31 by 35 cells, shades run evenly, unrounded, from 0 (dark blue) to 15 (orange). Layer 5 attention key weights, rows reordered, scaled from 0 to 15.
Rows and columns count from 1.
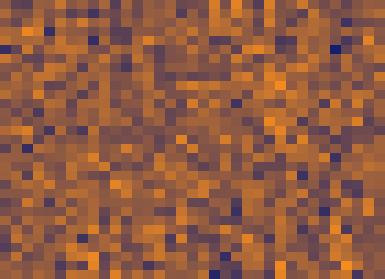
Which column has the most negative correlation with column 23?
1
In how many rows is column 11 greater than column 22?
16
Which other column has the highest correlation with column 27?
33
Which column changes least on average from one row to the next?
13
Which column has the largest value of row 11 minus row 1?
24
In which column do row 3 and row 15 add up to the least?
32
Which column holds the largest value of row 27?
23
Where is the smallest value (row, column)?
6, 31
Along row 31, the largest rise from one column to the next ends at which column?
26
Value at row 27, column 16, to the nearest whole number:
4
